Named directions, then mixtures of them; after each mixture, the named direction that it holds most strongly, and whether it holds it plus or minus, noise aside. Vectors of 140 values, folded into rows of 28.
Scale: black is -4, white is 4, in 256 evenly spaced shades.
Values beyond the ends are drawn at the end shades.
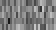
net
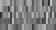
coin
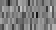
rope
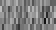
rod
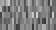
coin, plus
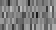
rope, plus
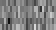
net, plus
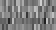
net, plus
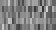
net, minus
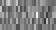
rod, plus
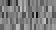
rope, plus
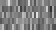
rope, minus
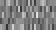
rope, minus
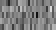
rope, plus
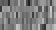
net, plus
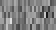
rod, plus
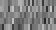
rope, plus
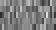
coin, plus
